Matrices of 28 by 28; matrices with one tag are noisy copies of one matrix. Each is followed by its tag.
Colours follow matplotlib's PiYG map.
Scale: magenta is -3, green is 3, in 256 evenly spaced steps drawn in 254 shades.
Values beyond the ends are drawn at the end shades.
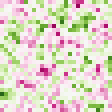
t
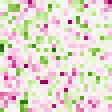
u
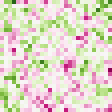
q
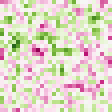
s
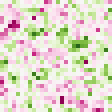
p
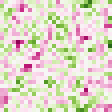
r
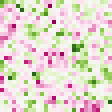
p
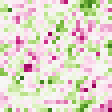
r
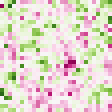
q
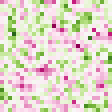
t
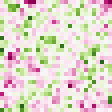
u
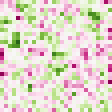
s
